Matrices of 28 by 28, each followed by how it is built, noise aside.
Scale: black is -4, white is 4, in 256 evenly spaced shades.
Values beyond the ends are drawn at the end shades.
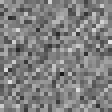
Hankel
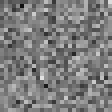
blocks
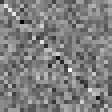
diagonal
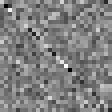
diagonal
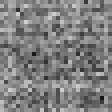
blocks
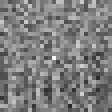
blocks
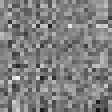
low rank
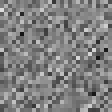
Hankel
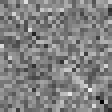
diagonal
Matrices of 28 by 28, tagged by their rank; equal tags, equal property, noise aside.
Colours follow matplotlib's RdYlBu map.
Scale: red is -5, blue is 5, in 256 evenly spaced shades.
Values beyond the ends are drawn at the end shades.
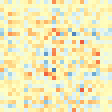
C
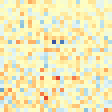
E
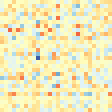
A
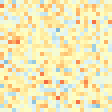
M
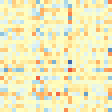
C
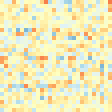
A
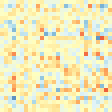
C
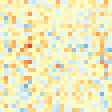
A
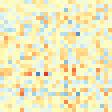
A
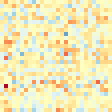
E
